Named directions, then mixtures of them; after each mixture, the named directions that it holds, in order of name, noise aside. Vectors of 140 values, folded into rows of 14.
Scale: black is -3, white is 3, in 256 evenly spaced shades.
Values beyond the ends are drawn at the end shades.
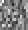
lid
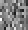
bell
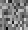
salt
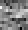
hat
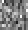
hat, lid.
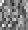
lid.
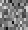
lid, salt.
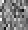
bell, lid.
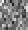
lid, salt.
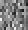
bell.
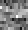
hat.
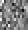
bell, lid.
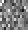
bell, lid.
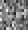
bell, hat.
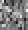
hat, lid.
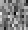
bell, salt.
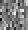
bell.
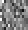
bell, lid.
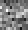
bell, hat.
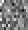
bell, lid.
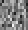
bell, lid.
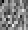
lid, salt.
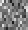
lid, salt.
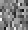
bell.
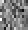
bell, lid.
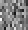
bell.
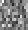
lid.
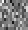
lid, salt.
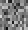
salt.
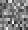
salt.
